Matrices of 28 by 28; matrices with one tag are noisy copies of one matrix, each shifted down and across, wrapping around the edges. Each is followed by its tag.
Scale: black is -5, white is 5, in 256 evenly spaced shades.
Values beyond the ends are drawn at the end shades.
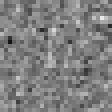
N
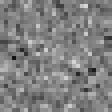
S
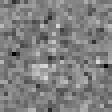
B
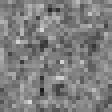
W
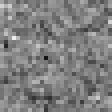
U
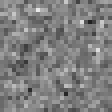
N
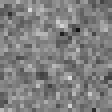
S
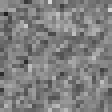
B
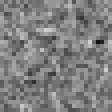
N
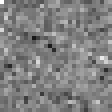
S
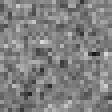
N
